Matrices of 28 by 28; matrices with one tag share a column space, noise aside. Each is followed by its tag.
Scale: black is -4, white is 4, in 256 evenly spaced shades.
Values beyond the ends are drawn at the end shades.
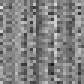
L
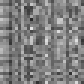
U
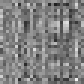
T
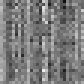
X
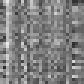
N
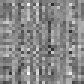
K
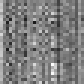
L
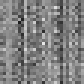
L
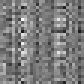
L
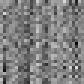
N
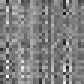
N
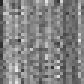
N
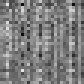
X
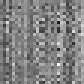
L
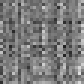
K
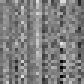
N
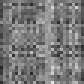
K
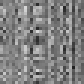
U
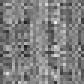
K
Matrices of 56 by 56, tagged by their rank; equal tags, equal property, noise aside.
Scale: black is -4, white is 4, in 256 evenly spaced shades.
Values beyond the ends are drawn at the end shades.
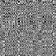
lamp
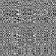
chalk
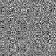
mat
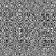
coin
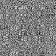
mat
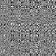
lamp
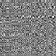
coin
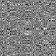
lamp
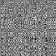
mat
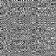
mat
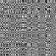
lamp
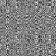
chalk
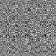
coin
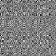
lamp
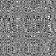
coin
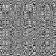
chalk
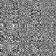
coin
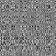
chalk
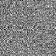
mat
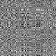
chalk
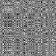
lamp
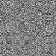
coin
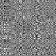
coin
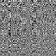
chalk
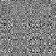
lamp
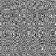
coin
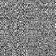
mat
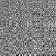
chalk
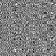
coin
